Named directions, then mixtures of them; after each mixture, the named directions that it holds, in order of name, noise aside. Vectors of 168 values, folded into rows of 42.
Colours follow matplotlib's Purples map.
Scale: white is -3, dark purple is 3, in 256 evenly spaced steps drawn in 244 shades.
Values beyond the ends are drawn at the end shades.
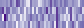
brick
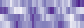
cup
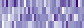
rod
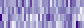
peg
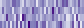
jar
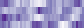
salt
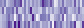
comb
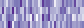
comb, peg.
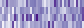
comb, peg, rod.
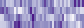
comb, cup.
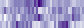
brick, salt.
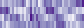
brick, cup.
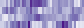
salt.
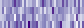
comb, jar.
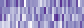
brick, jar, rod.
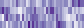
brick, cup, jar.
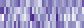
brick, comb, cup.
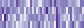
brick.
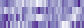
jar, salt.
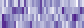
cup, peg, rod.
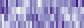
brick, cup, rod.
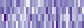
brick.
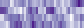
cup.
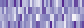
comb, rod, salt.
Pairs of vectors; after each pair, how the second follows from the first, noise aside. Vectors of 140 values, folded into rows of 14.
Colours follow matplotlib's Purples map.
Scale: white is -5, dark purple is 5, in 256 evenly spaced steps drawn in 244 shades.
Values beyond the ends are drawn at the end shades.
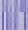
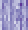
wrapped around.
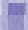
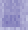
reversed, shrunk.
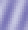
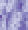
wrapped around, negated.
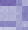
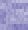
reversed, shrunk.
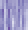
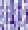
wrapped around, negated, scaled up.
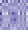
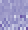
reversed, negated, partly zeroed.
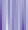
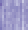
wrapped around, negated, shrunk.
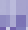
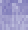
reversed, shrunk.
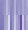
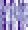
wrapped around, negated, scaled up.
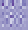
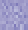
reversed, shrunk.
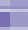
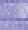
reversed, negated, shrunk.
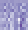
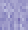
negated, shrunk.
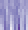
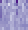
reversed, negated, partly zeroed.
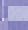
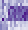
negated, scaled up.
